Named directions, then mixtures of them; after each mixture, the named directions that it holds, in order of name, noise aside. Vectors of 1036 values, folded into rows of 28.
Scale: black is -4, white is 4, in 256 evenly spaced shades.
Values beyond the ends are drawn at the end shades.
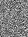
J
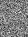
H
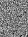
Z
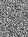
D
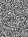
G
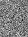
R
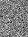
R.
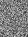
H, R, Z.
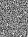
Z.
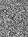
D, H, R.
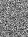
D, G, J.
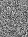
D, Z.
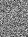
H, J, Z.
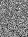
J, R, Z.
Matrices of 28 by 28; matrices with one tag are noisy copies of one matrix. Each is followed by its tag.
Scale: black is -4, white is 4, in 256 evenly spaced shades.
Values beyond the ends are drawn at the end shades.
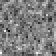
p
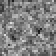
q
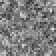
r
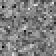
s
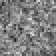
q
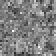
p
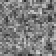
p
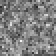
q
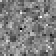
q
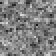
r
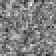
s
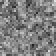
r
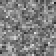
s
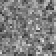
p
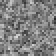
s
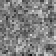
p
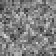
q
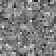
s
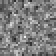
q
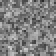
s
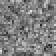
p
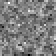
p
